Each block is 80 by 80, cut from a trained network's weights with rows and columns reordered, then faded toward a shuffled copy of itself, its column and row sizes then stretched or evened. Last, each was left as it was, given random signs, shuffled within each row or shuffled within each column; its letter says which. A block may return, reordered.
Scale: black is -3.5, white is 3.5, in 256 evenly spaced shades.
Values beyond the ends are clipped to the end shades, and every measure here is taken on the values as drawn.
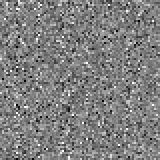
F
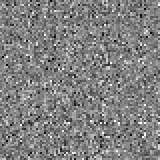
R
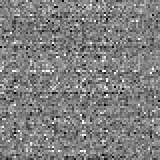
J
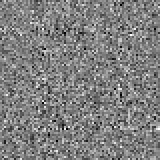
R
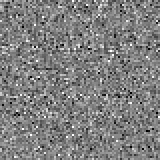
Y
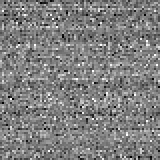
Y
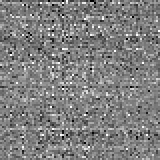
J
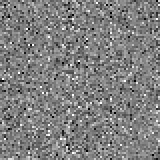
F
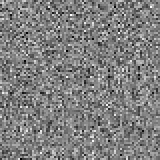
J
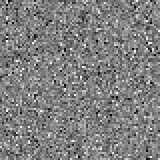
F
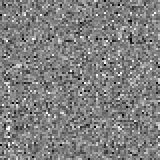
R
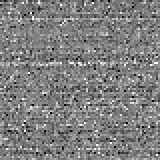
Y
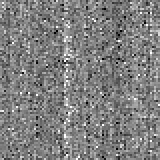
F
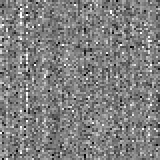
F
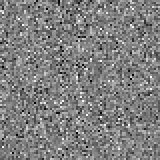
F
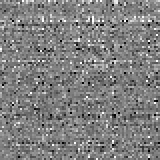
J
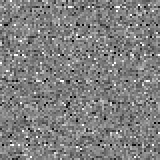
Y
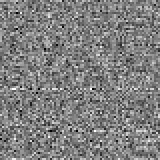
J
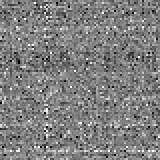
J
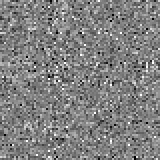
R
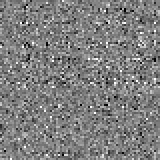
R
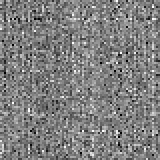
J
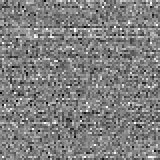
Y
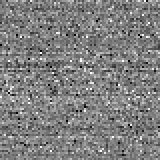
Y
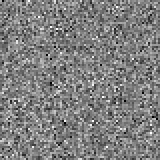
F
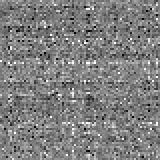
J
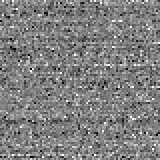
Y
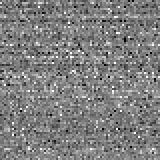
Y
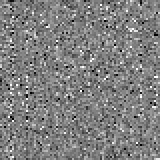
F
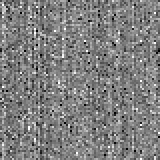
F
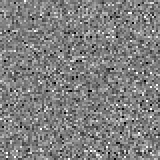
Y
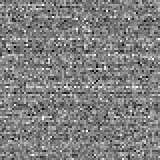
Y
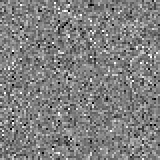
F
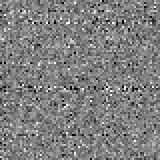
R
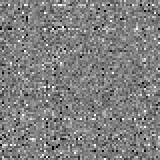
R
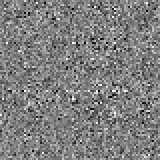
R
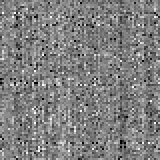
J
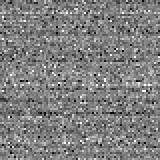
Y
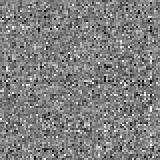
R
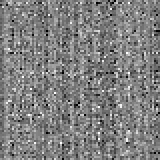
J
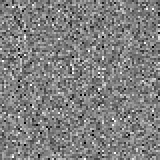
F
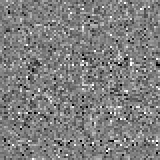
R
